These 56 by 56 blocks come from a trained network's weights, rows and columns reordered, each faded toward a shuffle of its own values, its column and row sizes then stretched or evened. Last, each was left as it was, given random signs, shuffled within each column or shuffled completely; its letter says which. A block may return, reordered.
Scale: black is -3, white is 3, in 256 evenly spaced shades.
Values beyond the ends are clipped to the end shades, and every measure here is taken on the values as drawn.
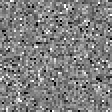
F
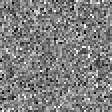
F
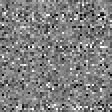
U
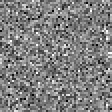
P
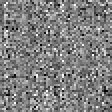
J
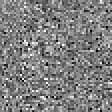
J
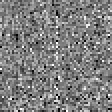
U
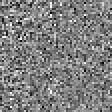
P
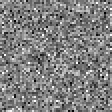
F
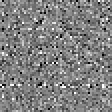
U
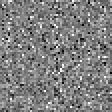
P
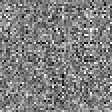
J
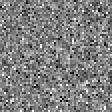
F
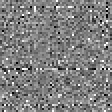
U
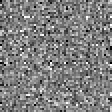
U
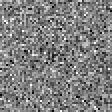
F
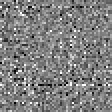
U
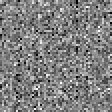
P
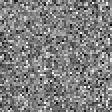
P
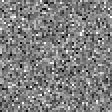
F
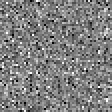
P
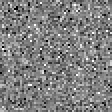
F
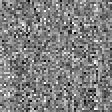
J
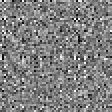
J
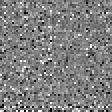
J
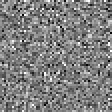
J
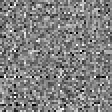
U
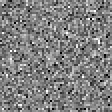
F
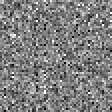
P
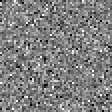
F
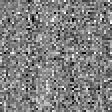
J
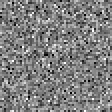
F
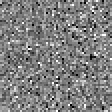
P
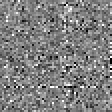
J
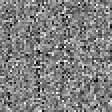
P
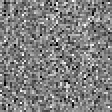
P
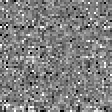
J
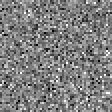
F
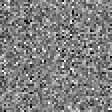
P
